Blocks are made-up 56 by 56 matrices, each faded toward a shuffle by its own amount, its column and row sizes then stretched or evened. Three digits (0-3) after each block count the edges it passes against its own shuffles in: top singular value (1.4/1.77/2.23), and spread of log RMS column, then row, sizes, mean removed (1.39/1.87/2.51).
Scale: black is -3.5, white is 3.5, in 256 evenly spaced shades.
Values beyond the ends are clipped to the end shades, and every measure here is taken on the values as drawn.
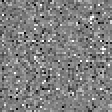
1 1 1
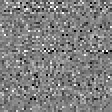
2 0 2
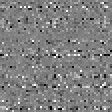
2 0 3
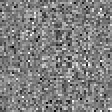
2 1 0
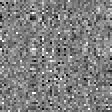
2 2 0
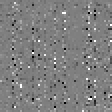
0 3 1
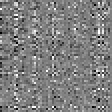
3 3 2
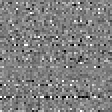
1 1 3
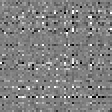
3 2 3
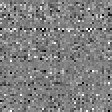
0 2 3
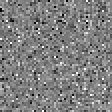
0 1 1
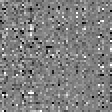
1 3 1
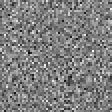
2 0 0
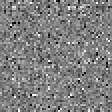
0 2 1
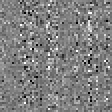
0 3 1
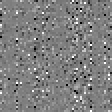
0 3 0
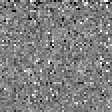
0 1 2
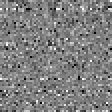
2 0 2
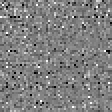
0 1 2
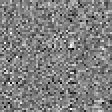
2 1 1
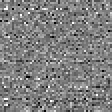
2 0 2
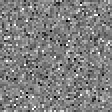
0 0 0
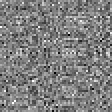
2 0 1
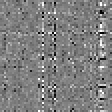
3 3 2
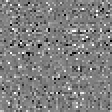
2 0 2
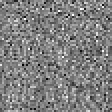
2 0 0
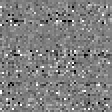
0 1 3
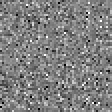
0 2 0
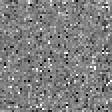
1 2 0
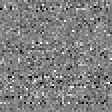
0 0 2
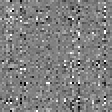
1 3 2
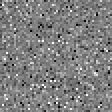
0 0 0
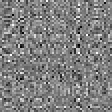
3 2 1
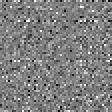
2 1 2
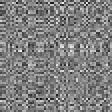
3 1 3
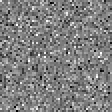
0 0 0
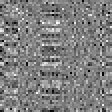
3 2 2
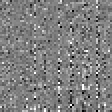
1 3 0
